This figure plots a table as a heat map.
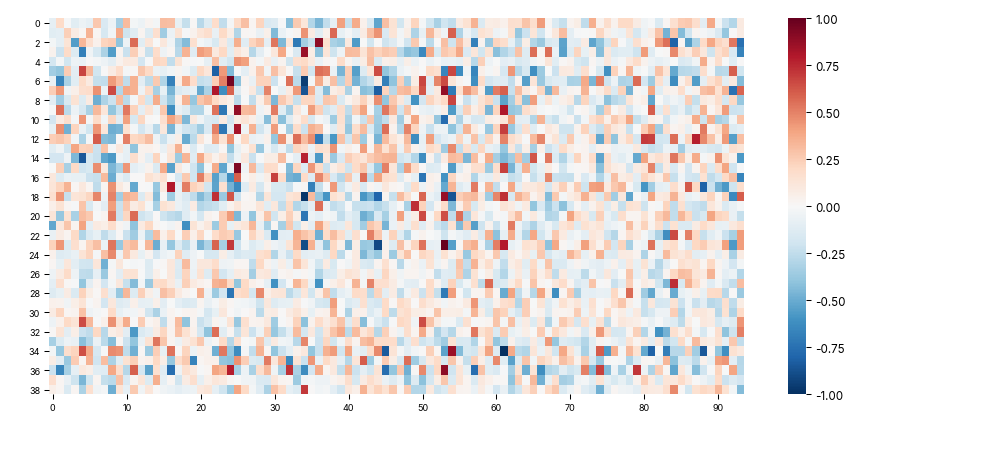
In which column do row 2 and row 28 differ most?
53
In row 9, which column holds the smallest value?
23
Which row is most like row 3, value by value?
14
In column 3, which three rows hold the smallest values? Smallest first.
2, 14, 20
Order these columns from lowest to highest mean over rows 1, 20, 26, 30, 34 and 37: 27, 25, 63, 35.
25, 27, 35, 63
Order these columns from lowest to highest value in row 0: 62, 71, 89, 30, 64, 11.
30, 11, 71, 62, 64, 89
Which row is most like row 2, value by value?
19
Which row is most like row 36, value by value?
6
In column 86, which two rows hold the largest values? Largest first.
17, 22
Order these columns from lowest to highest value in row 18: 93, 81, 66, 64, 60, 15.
15, 66, 64, 81, 60, 93
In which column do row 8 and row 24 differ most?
44
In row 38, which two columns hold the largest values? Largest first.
34, 84
